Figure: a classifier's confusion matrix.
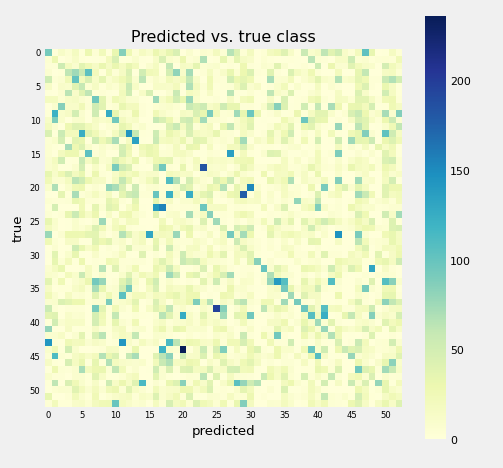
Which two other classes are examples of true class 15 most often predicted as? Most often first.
27, 6
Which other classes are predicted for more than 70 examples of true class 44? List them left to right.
17, 20, 26, 39
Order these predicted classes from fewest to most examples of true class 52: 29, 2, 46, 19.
2, 19, 46, 29
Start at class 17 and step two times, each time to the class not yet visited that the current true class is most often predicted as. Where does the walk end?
16
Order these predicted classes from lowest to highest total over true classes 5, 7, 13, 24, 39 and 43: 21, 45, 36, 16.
36, 45, 16, 21
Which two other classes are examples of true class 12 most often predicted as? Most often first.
5, 50
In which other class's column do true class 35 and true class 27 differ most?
43
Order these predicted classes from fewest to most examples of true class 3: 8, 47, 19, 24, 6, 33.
8, 24, 33, 47, 19, 6
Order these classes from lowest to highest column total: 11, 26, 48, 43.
48, 26, 43, 11
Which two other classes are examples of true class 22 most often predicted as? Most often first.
37, 40
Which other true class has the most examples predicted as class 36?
19
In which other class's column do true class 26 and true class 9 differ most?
1
